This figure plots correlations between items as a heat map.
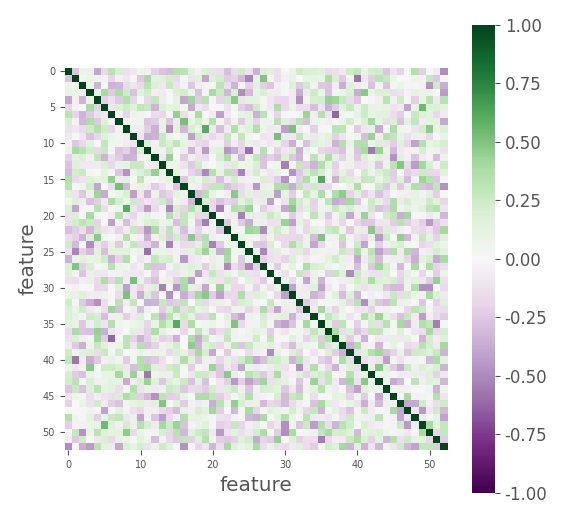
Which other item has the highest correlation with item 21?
30
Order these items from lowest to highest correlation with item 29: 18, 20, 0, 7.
0, 18, 20, 7
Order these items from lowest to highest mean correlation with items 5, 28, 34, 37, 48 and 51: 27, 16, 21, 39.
21, 39, 27, 16
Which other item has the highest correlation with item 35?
15
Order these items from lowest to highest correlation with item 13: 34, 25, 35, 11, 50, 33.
34, 33, 11, 25, 50, 35
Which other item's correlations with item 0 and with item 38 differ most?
52
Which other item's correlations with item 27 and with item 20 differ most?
25
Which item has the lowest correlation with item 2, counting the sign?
50
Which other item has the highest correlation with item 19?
8
